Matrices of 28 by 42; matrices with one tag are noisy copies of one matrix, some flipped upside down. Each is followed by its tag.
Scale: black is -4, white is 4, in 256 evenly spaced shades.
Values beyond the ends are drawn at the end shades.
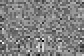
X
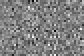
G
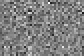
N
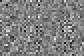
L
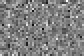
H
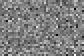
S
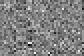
N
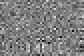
X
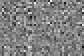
N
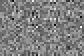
G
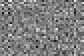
S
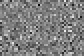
L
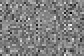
L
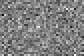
S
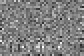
X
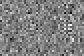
L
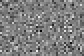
L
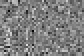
H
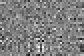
X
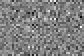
G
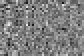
H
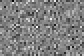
G
